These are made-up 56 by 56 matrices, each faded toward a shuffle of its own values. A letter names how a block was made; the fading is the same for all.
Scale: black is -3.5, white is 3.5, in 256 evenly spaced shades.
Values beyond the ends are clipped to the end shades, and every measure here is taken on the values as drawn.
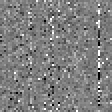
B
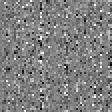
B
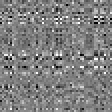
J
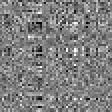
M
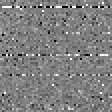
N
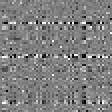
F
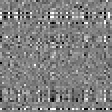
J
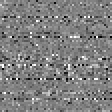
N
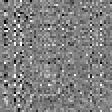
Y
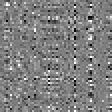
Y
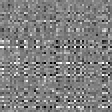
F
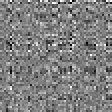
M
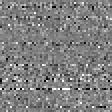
N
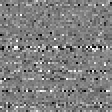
N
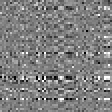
J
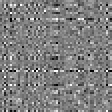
J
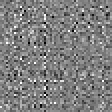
Y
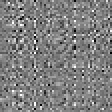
Y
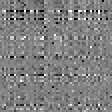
F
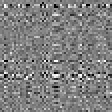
J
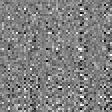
Y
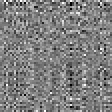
M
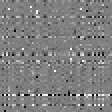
F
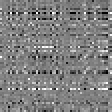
F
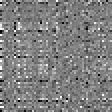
Y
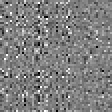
Y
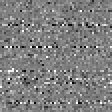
N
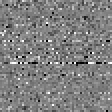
N
